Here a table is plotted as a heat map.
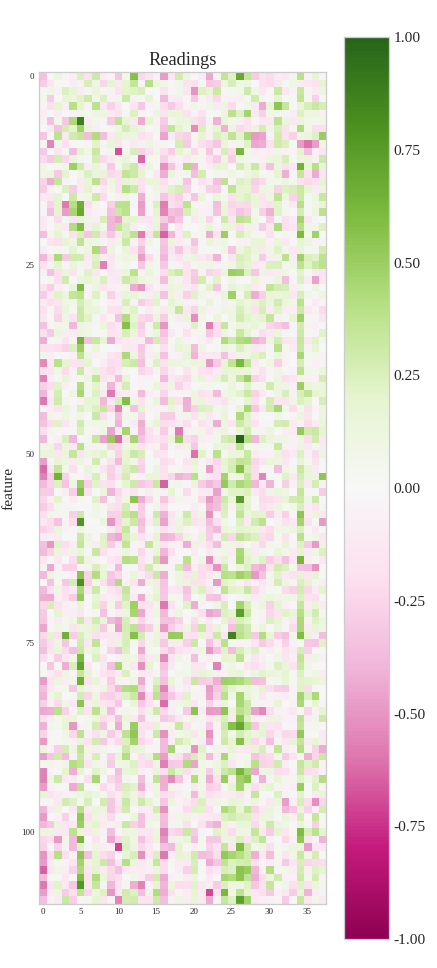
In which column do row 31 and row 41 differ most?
18
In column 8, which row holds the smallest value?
25
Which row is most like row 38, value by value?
52
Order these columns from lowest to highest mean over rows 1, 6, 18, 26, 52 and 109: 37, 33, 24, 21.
21, 33, 37, 24
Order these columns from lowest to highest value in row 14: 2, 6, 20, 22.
22, 20, 6, 2
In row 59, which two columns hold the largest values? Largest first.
5, 34
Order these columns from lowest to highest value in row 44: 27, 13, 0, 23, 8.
0, 23, 13, 8, 27
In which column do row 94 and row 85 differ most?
4
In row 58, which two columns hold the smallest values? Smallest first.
22, 16
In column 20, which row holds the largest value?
84
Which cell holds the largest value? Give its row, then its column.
48, 26
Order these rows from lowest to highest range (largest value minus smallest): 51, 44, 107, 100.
51, 44, 100, 107
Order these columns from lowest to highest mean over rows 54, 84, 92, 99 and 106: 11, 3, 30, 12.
3, 30, 12, 11
